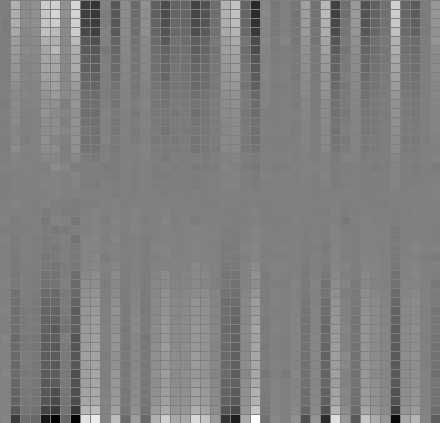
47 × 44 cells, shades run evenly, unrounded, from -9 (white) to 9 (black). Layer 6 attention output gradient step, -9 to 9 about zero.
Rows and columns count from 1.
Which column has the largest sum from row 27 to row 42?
8
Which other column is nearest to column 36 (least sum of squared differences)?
44
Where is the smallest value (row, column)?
47, 26
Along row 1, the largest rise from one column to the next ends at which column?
9
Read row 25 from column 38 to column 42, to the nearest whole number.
0 0 0 0 0
